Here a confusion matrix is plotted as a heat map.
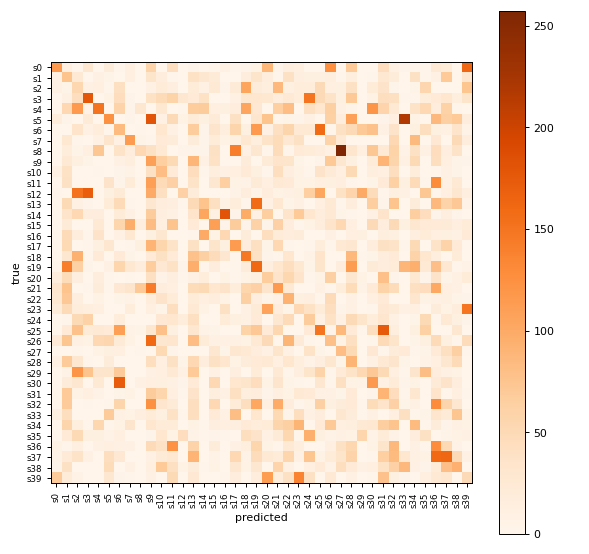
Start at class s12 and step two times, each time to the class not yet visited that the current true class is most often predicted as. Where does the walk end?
s24
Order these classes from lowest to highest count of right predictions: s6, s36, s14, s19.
s6, s14, s36, s19
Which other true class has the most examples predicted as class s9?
s5
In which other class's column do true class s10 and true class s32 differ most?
s36
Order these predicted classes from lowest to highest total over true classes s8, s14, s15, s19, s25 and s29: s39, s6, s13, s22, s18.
s39, s22, s18, s13, s6
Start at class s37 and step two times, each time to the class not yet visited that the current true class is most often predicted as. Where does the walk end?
s11
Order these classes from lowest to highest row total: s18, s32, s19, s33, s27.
s27, s33, s18, s32, s19
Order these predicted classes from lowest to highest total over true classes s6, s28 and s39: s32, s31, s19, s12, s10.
s12, s10, s32, s31, s19
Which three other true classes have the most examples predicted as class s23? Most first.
s39, s34, s14
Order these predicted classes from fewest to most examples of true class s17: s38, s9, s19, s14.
s14, s38, s19, s9
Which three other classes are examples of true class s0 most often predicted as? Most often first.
s39, s26, s20
